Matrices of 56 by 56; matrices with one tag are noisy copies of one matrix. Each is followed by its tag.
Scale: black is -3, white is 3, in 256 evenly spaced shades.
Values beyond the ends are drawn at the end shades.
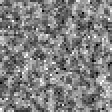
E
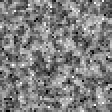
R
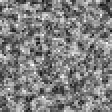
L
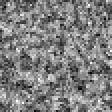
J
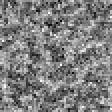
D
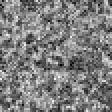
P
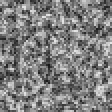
L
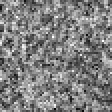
P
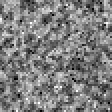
P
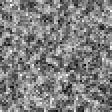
P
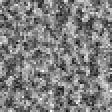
E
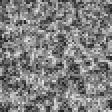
J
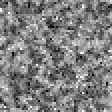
D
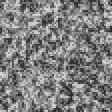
P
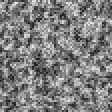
R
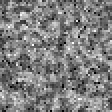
J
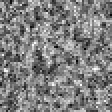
R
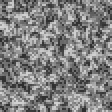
J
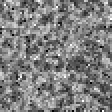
P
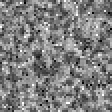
R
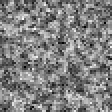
J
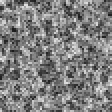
L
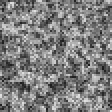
J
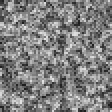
J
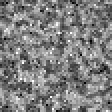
J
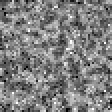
J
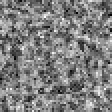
L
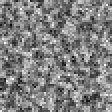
E
